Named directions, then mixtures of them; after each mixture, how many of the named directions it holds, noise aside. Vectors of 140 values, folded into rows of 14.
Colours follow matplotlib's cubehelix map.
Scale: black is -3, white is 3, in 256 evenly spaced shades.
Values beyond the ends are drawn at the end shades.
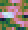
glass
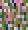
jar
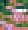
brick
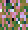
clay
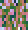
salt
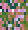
four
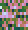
four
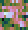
two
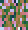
one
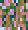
one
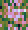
three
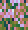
four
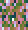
two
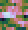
one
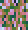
one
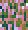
two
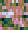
two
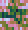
four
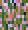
one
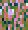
four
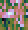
four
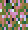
one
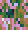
four
